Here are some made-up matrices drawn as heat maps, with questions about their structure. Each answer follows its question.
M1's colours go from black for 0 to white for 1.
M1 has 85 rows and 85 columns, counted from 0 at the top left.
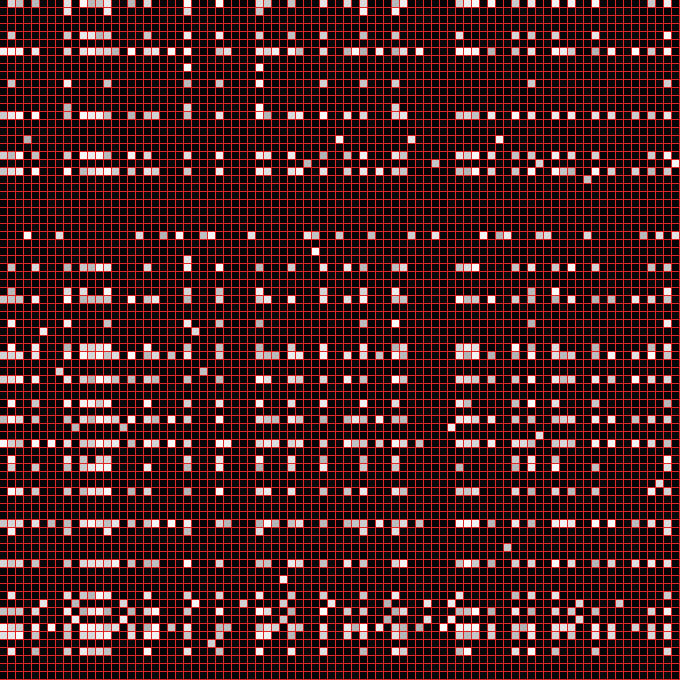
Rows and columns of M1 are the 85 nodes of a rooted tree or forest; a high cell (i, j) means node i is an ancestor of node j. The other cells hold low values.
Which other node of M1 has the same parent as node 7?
25
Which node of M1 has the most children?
29
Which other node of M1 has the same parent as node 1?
83
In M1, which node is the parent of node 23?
32
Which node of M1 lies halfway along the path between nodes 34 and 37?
47
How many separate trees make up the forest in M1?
3
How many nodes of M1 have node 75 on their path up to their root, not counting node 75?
12
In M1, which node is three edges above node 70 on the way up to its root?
44
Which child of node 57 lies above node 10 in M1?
36
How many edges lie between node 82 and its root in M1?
2
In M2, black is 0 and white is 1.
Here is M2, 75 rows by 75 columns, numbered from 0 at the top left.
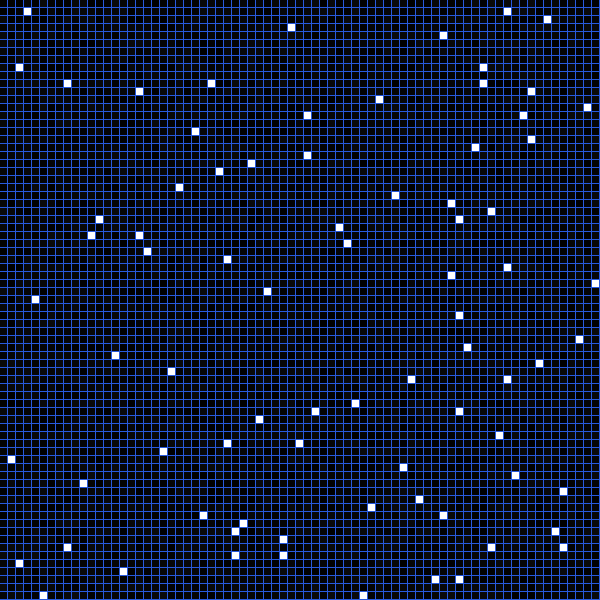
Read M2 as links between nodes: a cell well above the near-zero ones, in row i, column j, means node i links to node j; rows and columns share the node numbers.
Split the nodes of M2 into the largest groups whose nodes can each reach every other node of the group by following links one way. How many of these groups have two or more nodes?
8
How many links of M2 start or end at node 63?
4
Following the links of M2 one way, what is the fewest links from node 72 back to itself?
7
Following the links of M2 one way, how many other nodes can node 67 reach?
4
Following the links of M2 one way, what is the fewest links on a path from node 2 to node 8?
2
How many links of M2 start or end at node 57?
5
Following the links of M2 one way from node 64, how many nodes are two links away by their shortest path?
3
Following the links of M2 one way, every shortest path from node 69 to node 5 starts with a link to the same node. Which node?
node 35
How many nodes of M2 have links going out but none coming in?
6
